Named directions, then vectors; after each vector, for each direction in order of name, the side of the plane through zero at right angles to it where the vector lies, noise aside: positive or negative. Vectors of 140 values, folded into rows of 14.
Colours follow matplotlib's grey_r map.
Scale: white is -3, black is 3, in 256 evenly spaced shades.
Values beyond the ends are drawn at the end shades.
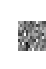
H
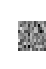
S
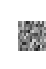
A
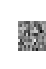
positive, negative, positive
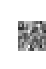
negative, negative, negative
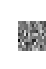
negative, positive, negative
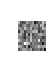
negative, negative, positive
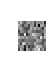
negative, positive, positive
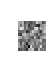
positive, positive, positive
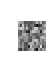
positive, positive, positive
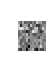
positive, positive, positive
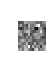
negative, negative, negative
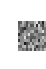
positive, positive, negative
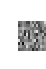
positive, negative, positive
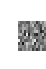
positive, negative, positive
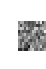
positive, positive, positive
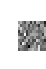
negative, positive, positive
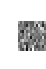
positive, positive, negative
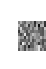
negative, positive, positive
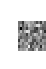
negative, negative, negative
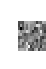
negative, negative, negative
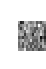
negative, negative, negative
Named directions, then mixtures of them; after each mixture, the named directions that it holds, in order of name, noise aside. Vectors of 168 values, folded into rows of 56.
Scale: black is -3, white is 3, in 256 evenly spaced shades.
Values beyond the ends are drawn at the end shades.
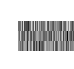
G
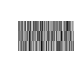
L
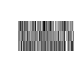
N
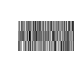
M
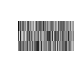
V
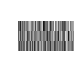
L, N, V.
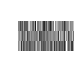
N.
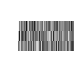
V.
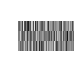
G, L.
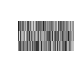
V.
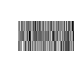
M.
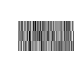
L, M, N.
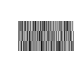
L, N.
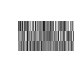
G, N, V.
